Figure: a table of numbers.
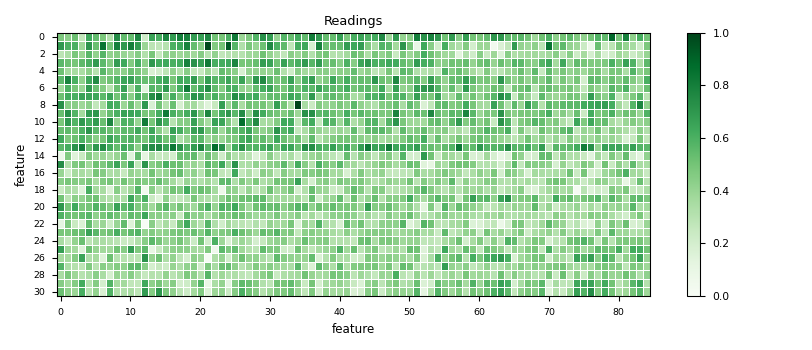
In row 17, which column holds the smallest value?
81
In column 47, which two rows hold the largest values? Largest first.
13, 3
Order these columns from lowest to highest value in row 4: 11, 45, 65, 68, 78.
45, 78, 65, 11, 68
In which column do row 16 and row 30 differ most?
76
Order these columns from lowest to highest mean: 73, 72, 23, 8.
73, 72, 23, 8
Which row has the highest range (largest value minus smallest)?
1
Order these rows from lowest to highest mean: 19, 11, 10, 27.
27, 19, 11, 10
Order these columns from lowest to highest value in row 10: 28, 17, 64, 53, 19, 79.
79, 17, 53, 64, 19, 28
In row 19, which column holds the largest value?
64
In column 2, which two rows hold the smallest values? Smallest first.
14, 22
